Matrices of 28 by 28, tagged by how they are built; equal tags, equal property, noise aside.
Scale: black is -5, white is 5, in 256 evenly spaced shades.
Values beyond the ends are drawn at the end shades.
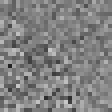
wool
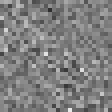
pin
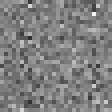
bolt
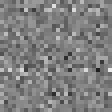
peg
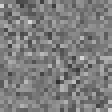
pin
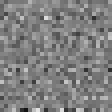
peg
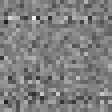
peg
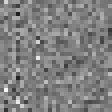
bolt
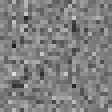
bolt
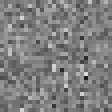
bolt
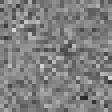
pin
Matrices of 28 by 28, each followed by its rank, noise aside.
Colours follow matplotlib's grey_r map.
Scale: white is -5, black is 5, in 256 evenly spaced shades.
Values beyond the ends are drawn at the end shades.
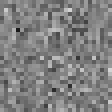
six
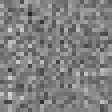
seven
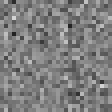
eight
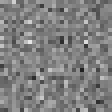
six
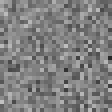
eight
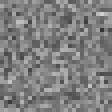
eight
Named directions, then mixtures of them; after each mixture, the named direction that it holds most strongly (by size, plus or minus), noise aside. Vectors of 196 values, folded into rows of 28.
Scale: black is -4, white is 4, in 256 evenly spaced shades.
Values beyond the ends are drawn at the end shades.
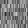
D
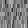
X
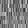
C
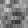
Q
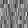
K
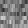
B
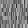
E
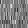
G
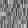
X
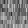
B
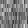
E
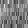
K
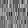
C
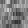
Q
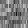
Q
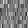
K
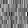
K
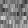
B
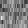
B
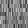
C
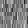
X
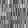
C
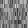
K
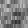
Q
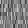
C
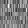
D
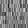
C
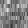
Q
